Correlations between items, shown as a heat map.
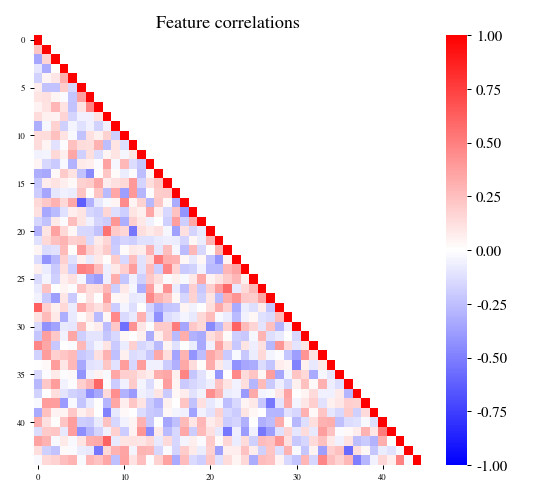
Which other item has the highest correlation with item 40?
41
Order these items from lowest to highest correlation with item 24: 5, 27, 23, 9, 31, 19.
31, 19, 9, 27, 23, 5
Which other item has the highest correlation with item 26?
22
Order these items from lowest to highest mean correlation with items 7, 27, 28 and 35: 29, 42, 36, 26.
29, 36, 26, 42
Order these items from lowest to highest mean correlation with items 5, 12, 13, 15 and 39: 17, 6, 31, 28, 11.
17, 28, 31, 11, 6
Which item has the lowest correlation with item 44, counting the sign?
37
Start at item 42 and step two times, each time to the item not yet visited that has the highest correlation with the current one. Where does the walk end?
20
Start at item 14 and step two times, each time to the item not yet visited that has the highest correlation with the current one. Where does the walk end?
30
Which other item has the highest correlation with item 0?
28
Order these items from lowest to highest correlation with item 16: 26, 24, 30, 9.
26, 24, 9, 30
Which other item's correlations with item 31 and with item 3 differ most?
1
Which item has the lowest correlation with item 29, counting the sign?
14
